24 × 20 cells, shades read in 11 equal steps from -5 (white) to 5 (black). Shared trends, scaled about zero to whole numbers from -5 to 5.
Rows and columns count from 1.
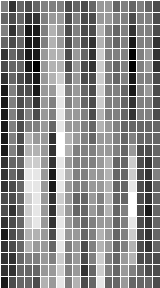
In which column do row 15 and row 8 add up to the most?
1
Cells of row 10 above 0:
7
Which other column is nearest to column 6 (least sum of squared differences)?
10
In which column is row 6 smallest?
13
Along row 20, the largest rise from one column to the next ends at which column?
18
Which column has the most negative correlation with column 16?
11
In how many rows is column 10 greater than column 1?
1
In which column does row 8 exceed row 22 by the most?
17
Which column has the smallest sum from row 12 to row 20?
8
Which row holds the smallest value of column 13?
24
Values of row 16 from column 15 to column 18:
1 1 -4 2
